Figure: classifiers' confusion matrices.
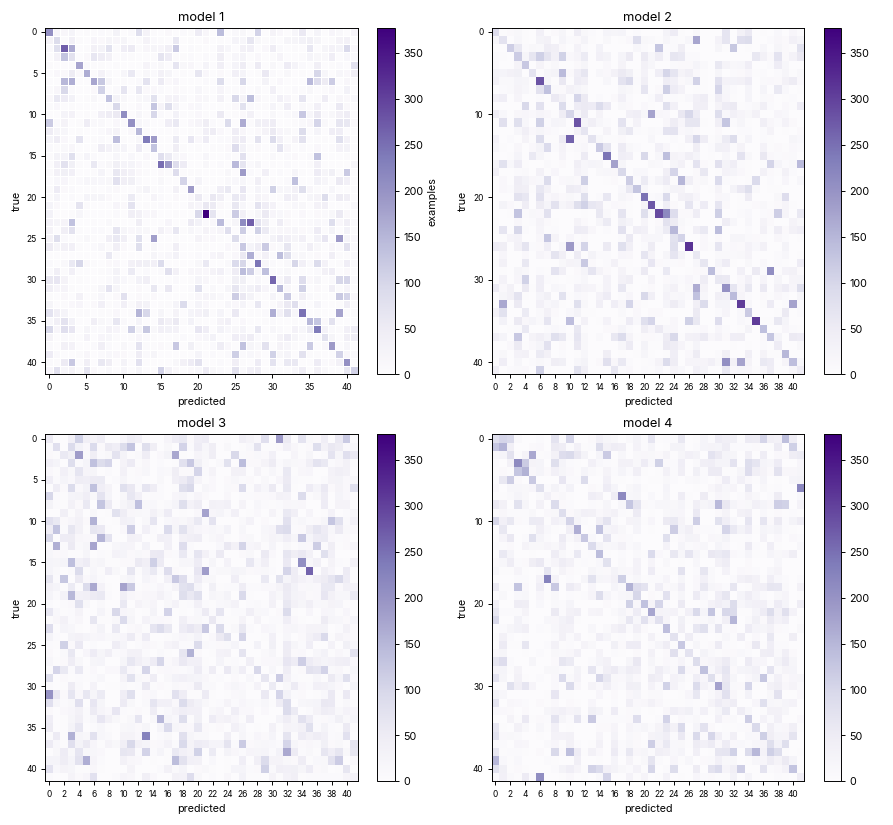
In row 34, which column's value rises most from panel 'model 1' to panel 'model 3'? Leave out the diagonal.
15
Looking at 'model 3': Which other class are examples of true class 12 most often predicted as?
7
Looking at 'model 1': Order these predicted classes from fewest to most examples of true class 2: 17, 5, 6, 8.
5, 6, 8, 17
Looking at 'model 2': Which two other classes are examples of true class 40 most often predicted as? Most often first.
31, 33
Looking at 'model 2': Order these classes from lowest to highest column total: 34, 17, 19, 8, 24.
19, 8, 34, 17, 24
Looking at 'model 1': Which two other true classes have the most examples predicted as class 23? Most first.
0, 6
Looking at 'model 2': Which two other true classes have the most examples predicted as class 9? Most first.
5, 3
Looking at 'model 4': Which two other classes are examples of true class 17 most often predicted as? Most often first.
7, 13
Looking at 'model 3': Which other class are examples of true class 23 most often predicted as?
21
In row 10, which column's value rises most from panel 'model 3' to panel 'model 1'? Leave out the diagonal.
34
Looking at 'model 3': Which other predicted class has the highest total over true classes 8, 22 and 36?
13
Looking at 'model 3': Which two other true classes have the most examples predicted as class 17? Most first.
2, 39
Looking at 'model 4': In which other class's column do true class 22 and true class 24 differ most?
32
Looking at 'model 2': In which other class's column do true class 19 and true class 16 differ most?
41
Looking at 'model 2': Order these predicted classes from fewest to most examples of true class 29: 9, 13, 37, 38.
38, 9, 13, 37
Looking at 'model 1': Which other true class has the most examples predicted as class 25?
16
